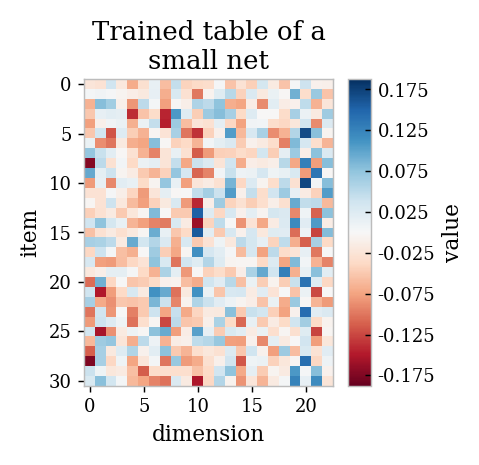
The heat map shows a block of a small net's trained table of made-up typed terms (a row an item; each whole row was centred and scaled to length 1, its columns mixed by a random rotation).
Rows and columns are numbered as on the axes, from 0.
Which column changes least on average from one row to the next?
3
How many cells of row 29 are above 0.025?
5
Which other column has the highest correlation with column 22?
18
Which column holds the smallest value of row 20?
0
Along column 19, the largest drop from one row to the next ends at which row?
15
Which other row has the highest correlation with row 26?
2
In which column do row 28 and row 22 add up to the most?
20
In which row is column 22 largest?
11
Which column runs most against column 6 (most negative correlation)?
21
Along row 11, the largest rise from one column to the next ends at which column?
22
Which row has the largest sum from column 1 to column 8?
16
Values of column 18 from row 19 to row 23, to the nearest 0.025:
0.125 -0.05 0 -0.075 -0.075
